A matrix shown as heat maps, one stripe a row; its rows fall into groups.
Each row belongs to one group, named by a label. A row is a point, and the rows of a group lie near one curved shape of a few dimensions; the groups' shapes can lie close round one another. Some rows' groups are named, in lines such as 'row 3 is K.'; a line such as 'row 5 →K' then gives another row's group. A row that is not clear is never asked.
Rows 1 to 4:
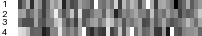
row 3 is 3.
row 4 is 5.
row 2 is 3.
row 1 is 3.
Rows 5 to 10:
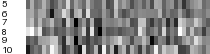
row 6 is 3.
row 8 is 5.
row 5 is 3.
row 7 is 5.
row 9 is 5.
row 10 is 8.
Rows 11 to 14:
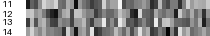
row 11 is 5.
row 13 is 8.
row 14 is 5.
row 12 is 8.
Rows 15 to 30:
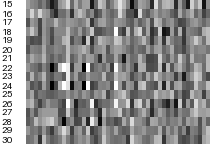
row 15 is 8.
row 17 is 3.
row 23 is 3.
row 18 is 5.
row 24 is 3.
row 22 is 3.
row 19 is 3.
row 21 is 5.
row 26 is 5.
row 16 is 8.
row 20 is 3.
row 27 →5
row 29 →3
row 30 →3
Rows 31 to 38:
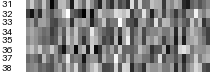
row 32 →3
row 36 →5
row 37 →5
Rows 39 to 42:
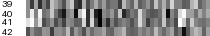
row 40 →5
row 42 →3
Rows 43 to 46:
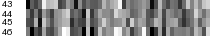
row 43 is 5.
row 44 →3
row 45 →3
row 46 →3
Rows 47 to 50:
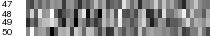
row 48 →5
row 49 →5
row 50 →3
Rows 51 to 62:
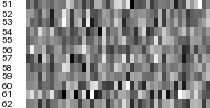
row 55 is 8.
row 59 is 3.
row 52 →3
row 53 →3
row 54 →5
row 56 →3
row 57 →3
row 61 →5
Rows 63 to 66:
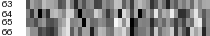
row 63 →5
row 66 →8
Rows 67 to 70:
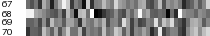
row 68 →5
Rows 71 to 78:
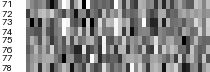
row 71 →3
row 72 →5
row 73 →3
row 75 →3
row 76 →8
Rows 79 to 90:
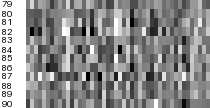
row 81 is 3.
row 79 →3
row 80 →3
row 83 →3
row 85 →5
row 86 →8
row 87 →5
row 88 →5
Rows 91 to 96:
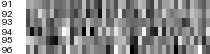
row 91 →8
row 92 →5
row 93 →3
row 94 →3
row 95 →8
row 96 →3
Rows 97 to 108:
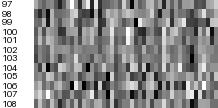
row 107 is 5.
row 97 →3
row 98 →3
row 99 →3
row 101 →8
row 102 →3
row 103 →3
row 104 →8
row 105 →5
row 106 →5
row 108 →3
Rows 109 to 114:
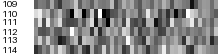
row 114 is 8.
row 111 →5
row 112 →3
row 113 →8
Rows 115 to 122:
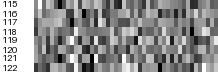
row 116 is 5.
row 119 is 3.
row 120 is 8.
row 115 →3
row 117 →8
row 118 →3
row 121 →3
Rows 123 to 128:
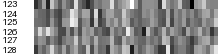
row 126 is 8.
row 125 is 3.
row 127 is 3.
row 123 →3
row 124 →3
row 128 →5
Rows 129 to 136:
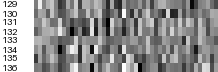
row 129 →3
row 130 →5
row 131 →8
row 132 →8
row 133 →8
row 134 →3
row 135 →8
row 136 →3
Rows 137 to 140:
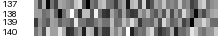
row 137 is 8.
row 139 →3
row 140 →5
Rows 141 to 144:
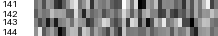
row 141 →3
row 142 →5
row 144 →3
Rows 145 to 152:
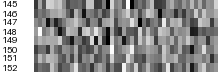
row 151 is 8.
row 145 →5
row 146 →5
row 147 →8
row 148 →3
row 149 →8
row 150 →3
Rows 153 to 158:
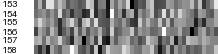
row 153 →5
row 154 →8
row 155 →3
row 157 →5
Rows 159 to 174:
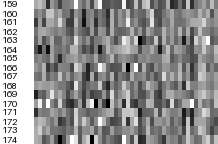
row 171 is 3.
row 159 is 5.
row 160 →5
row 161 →5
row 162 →8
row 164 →3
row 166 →8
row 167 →8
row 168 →5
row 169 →5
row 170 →5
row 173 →8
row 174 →3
